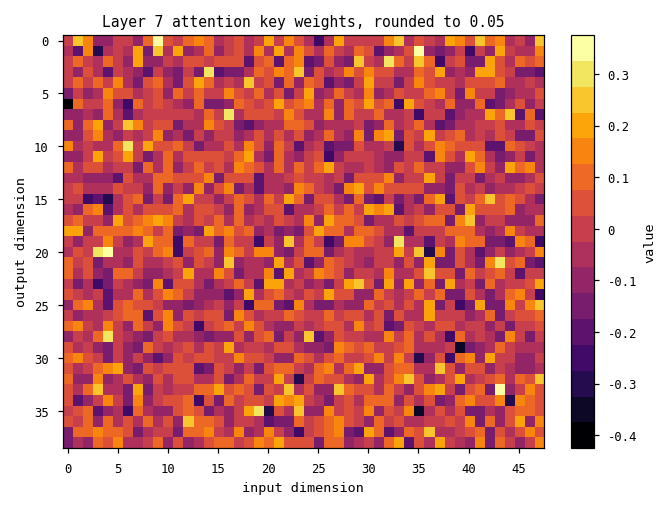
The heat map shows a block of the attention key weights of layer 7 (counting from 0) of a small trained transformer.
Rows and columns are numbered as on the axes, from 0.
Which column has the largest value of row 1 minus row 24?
47
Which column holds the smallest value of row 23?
3
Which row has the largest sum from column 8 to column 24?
0
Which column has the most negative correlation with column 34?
14
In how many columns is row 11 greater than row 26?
18
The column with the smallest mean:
38
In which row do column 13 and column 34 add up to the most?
6
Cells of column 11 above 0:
16
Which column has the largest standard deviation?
4
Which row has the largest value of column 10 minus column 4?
24
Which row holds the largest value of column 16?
7
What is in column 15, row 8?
0.05
